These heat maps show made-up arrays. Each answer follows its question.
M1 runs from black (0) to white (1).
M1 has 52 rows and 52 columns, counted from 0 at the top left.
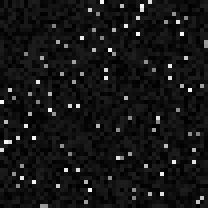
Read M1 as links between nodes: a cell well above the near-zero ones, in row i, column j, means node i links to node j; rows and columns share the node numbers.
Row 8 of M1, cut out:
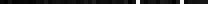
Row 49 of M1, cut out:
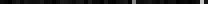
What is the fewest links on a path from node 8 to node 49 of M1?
4
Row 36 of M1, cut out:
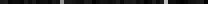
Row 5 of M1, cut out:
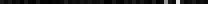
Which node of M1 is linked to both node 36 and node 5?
node 41
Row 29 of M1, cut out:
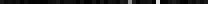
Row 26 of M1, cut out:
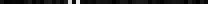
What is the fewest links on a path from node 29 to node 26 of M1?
4
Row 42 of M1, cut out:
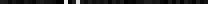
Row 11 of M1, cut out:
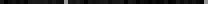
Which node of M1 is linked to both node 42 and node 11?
node 16
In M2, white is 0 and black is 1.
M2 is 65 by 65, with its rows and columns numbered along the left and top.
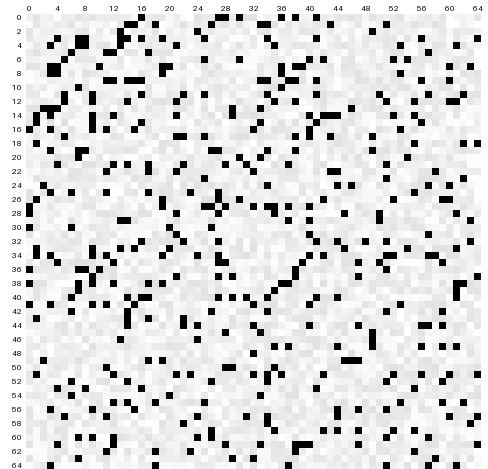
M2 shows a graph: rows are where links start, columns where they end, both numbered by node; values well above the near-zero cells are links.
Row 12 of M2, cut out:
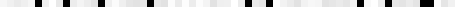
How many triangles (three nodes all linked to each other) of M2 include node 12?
8
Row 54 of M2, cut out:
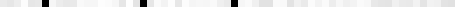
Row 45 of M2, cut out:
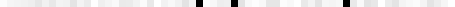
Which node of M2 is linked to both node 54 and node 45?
node 33
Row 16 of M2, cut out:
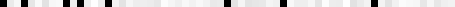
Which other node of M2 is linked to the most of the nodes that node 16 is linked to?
node 41
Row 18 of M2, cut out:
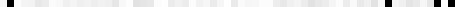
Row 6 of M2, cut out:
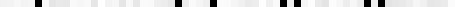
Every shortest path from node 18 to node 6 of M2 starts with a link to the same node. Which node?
node 55
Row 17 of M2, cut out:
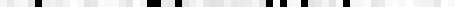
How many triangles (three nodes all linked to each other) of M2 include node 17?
2
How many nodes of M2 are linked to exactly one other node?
1
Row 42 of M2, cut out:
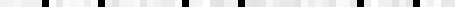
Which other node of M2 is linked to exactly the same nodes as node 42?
node 52
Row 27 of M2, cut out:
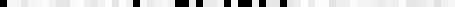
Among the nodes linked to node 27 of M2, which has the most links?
node 34
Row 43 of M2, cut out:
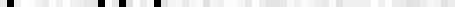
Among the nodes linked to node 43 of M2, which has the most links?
node 14
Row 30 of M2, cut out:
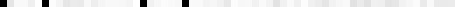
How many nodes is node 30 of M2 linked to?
4
